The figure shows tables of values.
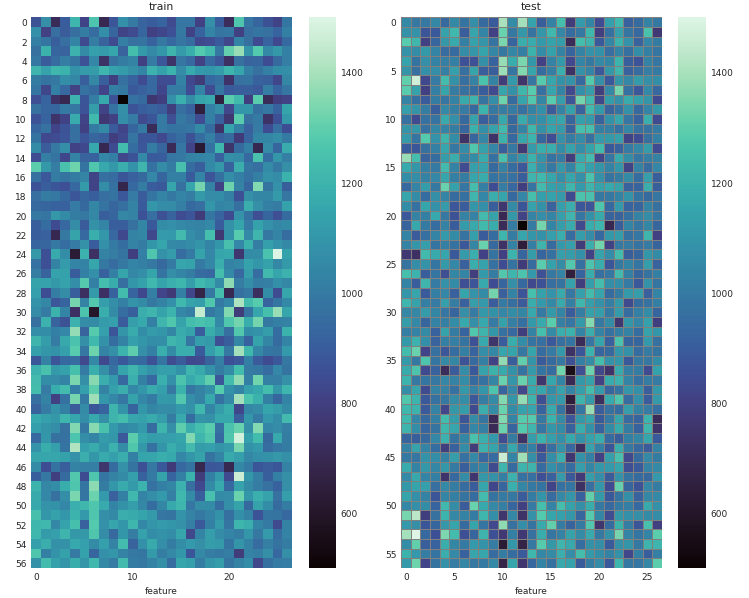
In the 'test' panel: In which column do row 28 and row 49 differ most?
9
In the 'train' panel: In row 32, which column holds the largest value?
4
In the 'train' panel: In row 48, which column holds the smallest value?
17
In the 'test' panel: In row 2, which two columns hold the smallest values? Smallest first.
17, 2
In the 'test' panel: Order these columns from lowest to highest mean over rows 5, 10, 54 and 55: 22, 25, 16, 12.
12, 25, 22, 16
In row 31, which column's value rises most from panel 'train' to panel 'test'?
19
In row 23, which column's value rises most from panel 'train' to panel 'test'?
8
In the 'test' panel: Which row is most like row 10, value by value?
22
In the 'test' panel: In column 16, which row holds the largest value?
36
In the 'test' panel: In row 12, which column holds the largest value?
2
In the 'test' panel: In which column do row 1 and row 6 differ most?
10
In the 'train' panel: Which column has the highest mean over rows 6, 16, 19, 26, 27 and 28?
26
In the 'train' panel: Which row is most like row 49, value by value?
32
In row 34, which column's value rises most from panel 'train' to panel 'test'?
1
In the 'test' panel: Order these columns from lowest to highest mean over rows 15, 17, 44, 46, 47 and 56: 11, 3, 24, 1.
24, 3, 11, 1
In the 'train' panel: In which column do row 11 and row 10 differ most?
20
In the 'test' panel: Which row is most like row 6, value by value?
51
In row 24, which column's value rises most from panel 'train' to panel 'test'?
4
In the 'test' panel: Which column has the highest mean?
19
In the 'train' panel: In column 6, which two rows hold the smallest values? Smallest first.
30, 24
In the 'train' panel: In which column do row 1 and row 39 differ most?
21
